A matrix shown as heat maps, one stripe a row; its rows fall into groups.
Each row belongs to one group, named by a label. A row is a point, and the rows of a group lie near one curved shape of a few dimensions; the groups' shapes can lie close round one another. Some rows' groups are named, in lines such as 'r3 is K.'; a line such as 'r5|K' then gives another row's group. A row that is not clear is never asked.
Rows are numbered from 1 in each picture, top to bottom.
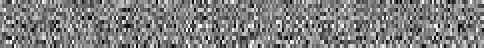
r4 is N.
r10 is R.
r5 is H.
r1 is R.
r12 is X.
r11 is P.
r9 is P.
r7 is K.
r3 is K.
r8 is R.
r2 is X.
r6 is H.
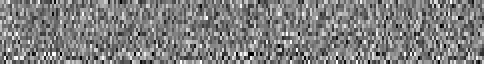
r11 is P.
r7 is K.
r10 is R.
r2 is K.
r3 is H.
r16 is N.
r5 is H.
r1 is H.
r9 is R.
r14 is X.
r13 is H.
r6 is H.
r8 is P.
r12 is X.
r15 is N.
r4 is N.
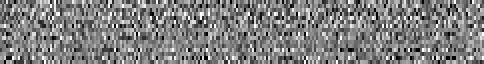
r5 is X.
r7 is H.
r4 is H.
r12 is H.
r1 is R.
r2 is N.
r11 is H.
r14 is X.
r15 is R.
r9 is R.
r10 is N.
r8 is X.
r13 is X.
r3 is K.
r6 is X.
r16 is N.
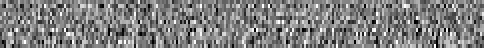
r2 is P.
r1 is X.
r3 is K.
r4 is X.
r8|N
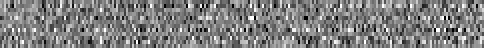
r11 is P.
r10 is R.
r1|H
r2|X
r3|P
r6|H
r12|P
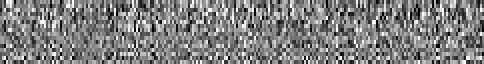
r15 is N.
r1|N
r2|N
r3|K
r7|X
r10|K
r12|N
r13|N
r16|N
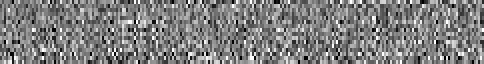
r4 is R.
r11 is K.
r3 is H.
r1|X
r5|X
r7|R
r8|X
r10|X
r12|X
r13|H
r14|X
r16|R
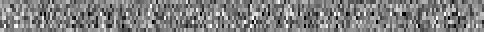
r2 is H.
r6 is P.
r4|P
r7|N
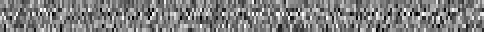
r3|P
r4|X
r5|N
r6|K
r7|N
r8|X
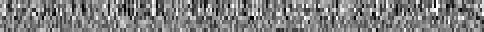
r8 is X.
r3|K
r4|X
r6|N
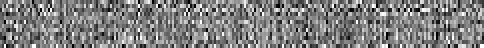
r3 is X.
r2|X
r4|R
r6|N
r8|H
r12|R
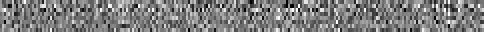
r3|P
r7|N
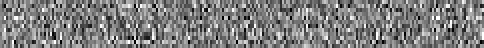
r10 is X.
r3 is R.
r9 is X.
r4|N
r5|N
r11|X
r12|K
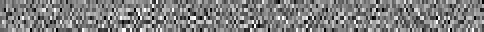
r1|X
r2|P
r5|X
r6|K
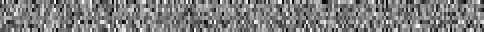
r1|R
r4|N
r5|P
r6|H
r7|N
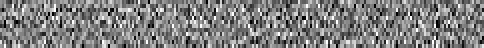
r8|N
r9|P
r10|P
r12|K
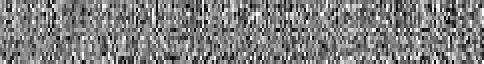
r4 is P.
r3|R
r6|R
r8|X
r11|N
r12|R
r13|H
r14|K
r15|X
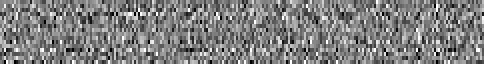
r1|P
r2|K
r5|R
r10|N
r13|N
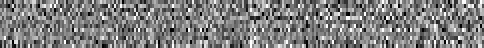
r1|R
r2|H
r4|P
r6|P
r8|X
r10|H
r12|P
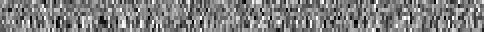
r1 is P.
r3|R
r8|X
